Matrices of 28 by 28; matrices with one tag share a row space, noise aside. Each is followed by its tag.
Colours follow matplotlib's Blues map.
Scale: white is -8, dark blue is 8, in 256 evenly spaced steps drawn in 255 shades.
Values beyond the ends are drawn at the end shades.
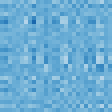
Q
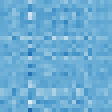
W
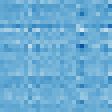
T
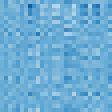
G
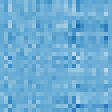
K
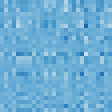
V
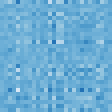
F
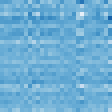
T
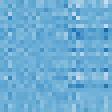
K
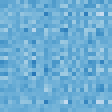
Q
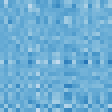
G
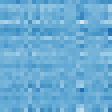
T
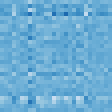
W
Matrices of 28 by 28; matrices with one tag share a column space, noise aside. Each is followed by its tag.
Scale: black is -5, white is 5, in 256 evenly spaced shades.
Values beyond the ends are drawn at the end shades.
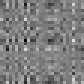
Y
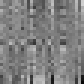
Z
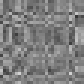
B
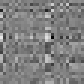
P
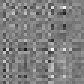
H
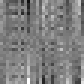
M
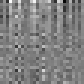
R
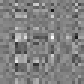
P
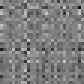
H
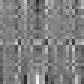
Z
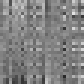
M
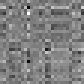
H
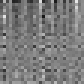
R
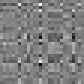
P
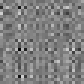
H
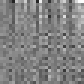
R
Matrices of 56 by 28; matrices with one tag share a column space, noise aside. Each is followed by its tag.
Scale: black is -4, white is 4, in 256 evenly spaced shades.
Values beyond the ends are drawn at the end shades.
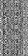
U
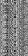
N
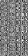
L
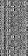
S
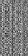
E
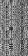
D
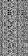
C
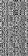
C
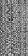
E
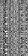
E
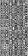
D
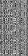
U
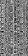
E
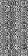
S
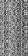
C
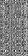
N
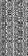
C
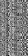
L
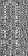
D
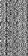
C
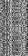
L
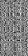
L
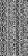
L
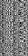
C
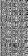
C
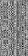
D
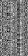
L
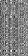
N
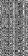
N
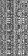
U
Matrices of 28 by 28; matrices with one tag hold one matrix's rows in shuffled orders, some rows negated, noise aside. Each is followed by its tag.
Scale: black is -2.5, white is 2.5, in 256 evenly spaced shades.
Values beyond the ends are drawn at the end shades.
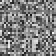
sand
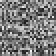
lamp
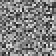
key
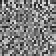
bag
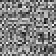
lamp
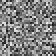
key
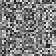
key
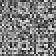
lamp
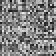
lamp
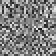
bag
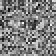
sand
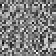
bag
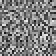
bag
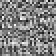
lamp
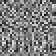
bag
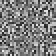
bag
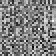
bag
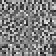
bag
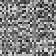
lamp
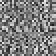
bag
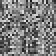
sand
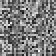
sand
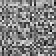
lamp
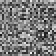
lamp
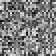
sand
